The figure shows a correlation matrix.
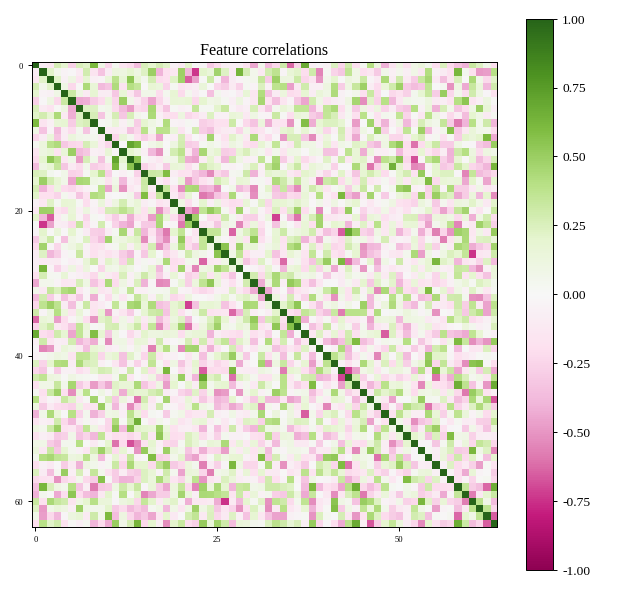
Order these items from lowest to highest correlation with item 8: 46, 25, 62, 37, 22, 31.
25, 22, 31, 62, 46, 37
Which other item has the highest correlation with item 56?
4
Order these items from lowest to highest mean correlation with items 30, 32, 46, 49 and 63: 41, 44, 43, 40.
41, 40, 43, 44
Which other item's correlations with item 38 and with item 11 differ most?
13
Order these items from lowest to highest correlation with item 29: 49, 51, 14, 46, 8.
8, 46, 51, 14, 49
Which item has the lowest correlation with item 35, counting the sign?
0
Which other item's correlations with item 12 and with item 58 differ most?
62
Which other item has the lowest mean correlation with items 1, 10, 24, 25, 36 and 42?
17
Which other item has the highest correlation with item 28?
1
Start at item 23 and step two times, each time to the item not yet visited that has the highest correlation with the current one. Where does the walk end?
20
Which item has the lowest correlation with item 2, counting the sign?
21
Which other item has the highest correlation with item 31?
54
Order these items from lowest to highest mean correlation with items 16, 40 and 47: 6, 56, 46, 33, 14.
14, 46, 56, 33, 6
